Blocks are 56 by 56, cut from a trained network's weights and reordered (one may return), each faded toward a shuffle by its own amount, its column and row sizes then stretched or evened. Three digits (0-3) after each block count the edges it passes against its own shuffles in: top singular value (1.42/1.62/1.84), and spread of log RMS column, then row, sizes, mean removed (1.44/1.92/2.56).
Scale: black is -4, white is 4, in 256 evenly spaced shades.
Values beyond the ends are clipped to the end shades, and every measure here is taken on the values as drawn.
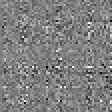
0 3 2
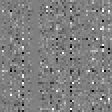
0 3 1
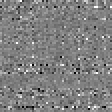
1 1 3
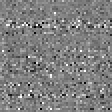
1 0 3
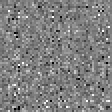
0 2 1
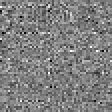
2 0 2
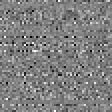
3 0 3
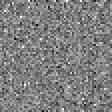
0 0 0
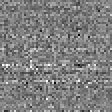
0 1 3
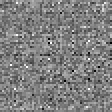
0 2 1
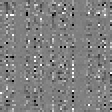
1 3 2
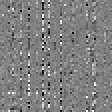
2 3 0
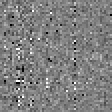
1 2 1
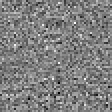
2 0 1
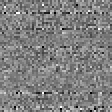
0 1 3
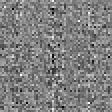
0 3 1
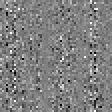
1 3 0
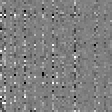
2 3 1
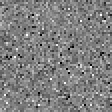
0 0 0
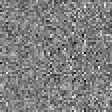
2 2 0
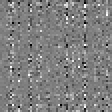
1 3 2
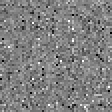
0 1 0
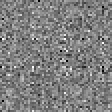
3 1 1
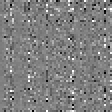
1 3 2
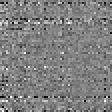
2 2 3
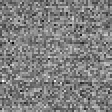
0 0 0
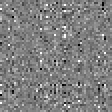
3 2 1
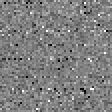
0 0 2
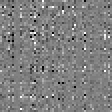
2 3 2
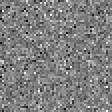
1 1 0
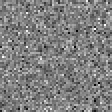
0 0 0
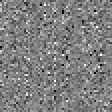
1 2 0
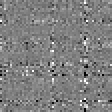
2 2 2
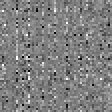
0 3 1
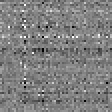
2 2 2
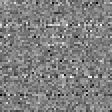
0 1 3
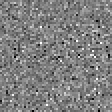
0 0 1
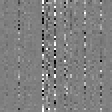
3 3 0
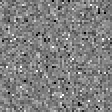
0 0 0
